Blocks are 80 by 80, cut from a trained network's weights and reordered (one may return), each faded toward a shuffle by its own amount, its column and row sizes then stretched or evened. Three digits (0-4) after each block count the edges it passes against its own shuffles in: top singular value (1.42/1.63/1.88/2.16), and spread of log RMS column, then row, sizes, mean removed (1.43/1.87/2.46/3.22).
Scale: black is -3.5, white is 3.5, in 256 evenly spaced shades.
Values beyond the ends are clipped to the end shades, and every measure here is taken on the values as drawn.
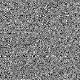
1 1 3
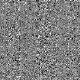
0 3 2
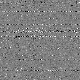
1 0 3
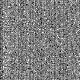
2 0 0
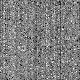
2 0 0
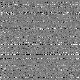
2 0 4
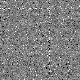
1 1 0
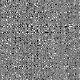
1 2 3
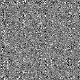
0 3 2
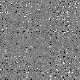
0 2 2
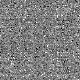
1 1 0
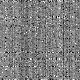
3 1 2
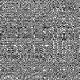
3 1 1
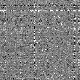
3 2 1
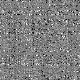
0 0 3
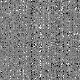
1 3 2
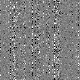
1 4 1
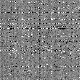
2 1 3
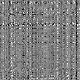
4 3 3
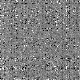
2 2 3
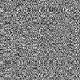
4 1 2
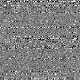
3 0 4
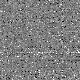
0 0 2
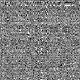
2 2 1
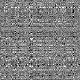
4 2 2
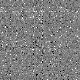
0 2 1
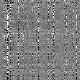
4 4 0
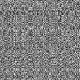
4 2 0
